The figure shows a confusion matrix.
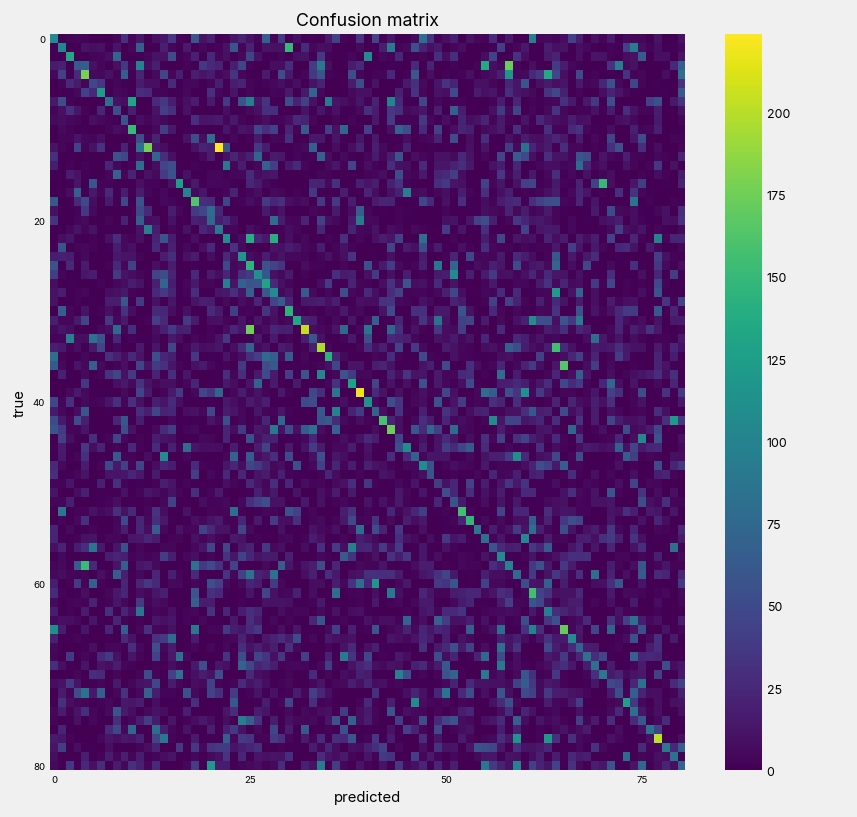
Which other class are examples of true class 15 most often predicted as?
8
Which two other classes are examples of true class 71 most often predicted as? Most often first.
75, 60
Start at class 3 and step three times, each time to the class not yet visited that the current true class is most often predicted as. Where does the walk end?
63
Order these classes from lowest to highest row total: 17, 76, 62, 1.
62, 17, 76, 1
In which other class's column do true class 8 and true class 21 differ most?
12
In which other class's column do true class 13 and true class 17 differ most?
45
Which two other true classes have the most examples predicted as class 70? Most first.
16, 68
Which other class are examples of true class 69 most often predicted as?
57
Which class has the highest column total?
25
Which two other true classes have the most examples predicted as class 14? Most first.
46, 77
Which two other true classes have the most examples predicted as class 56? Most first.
42, 39
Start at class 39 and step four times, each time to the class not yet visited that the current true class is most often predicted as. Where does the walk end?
65
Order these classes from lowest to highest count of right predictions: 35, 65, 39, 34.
35, 65, 34, 39
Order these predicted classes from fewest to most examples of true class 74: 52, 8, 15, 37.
15, 52, 37, 8
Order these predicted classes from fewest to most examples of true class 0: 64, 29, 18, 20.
64, 20, 29, 18
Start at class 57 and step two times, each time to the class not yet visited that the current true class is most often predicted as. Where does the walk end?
34
